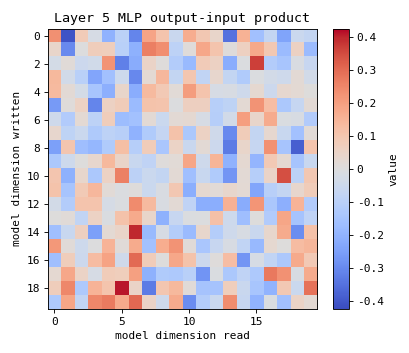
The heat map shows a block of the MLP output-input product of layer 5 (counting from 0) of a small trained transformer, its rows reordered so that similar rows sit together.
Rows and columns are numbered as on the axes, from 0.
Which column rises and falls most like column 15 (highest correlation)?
7
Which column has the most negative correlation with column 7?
19
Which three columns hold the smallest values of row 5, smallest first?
3, 0, 6
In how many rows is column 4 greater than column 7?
12
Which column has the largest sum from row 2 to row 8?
15
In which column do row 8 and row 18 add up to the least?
18
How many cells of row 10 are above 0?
9
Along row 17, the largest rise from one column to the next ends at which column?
16
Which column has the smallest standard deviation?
2
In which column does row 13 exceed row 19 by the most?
17
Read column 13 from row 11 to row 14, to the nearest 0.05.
0.05 0.15 -0.05 -0.05
